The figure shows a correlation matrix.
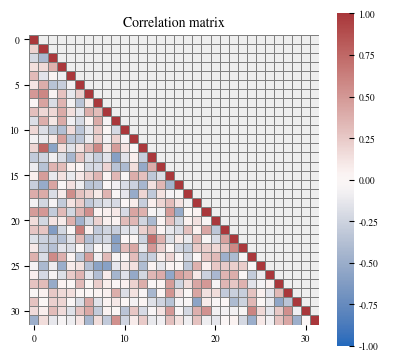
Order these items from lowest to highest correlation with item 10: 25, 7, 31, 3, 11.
3, 31, 11, 25, 7
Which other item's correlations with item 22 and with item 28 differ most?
13
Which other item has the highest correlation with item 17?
4
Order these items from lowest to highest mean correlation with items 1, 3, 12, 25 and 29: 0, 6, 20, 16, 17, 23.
16, 23, 20, 17, 0, 6
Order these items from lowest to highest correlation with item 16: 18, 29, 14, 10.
10, 29, 18, 14
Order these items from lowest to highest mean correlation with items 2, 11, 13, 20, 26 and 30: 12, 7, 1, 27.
12, 1, 7, 27
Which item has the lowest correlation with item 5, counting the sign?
20
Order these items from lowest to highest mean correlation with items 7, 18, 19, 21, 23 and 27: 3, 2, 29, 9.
2, 29, 9, 3
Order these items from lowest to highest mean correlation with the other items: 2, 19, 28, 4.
2, 4, 28, 19
